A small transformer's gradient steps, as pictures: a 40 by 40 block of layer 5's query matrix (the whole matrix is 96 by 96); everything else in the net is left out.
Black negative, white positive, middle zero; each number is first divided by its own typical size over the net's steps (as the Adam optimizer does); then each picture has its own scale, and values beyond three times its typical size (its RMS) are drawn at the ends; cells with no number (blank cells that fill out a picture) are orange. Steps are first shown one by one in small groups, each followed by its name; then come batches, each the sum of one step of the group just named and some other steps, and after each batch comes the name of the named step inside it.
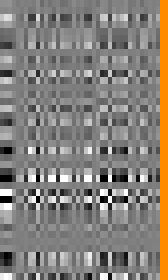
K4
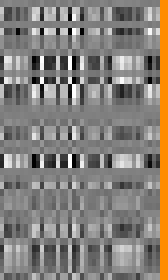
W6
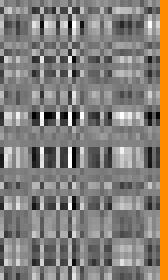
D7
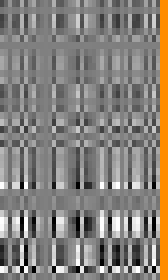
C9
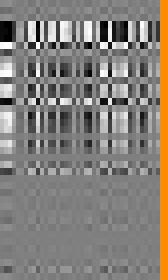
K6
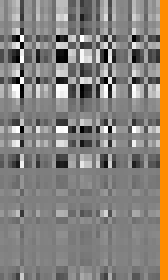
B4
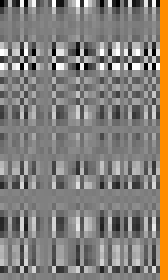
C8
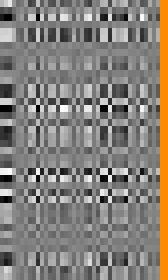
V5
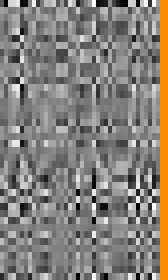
B4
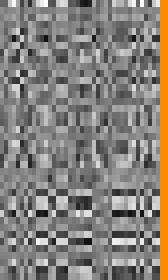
B4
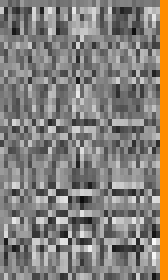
C9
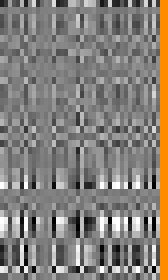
C9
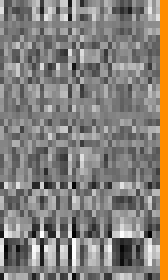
B4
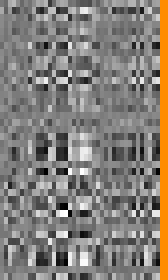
K4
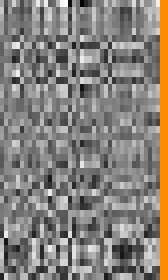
B4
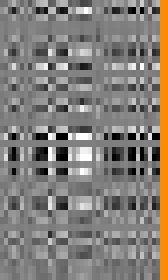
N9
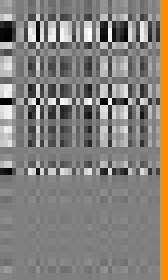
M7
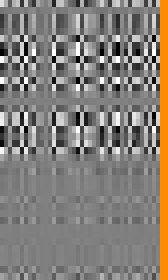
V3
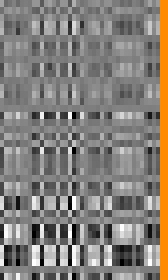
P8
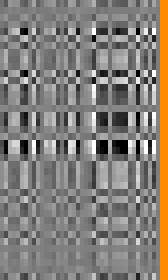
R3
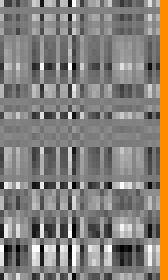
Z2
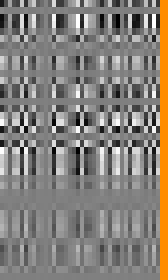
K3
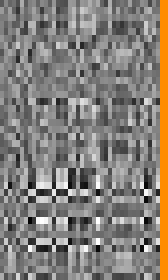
R3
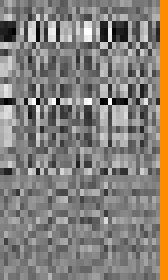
M7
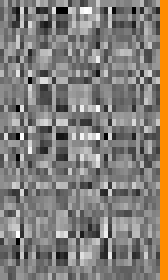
N9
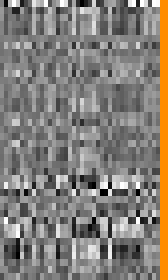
Z2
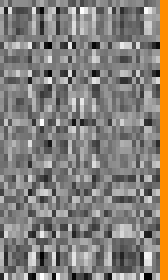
P8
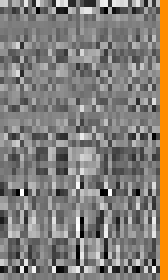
N9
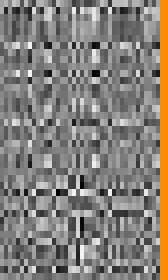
V3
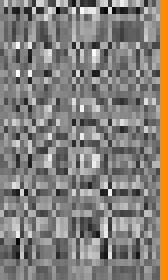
N9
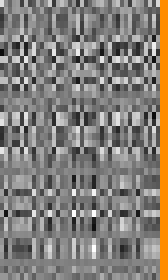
V3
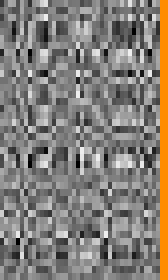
K3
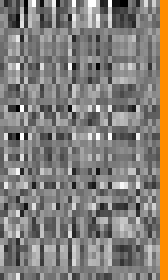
Z2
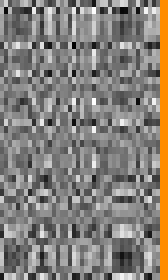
P8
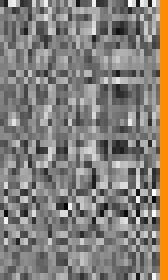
R3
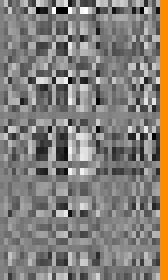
N9
